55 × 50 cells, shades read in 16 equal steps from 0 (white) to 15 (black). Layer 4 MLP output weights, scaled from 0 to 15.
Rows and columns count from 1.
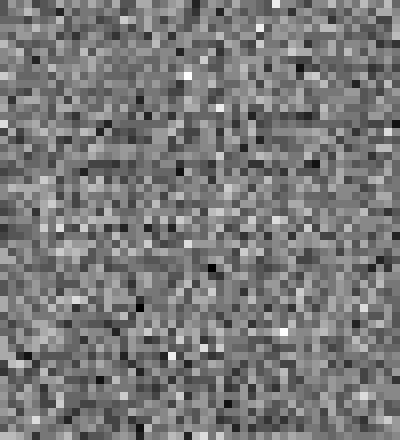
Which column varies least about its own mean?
43
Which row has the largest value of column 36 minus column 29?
24
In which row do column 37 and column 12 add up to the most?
30
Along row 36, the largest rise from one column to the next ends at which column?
25
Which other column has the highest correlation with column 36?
17
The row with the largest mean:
21
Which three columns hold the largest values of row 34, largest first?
27, 47, 49
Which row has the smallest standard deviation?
40
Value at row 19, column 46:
8
